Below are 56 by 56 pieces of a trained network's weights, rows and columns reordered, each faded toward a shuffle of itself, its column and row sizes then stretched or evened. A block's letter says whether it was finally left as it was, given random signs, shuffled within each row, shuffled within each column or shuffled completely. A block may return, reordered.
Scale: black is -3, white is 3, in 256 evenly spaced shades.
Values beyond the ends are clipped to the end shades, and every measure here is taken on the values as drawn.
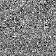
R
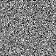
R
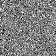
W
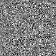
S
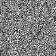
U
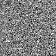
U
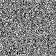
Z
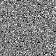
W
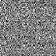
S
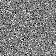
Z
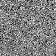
W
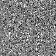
U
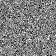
Z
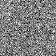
R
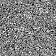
W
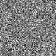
S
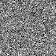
U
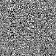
R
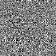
R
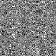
S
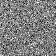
Z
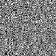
S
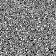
W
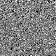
W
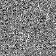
R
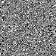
R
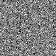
U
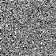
U
